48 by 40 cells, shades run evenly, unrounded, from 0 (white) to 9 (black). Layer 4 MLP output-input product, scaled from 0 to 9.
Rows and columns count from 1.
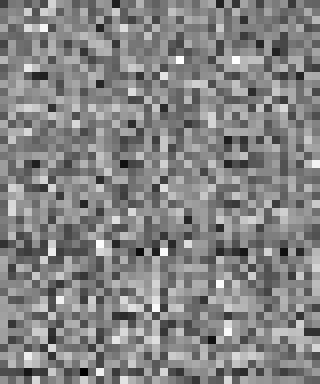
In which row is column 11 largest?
47
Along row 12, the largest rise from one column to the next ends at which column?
32
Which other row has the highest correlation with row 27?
46
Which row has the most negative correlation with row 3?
39
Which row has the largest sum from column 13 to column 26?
16
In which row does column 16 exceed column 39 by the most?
21
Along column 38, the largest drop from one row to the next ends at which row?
41
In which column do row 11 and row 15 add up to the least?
26
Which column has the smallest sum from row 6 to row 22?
13
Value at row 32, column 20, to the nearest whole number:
8
